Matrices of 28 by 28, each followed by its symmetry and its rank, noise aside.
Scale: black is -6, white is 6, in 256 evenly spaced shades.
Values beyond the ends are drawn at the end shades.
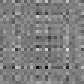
no symmetry, rank two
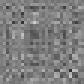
symmetric, rank two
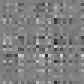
antisymmetric, rank two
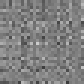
antisymmetric, rank two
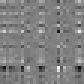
no symmetry, rank one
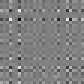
symmetric, rank one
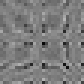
symmetric, rank two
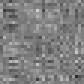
no symmetry, rank three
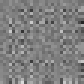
antisymmetric, rank two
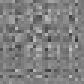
antisymmetric, rank two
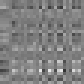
no symmetry, rank one
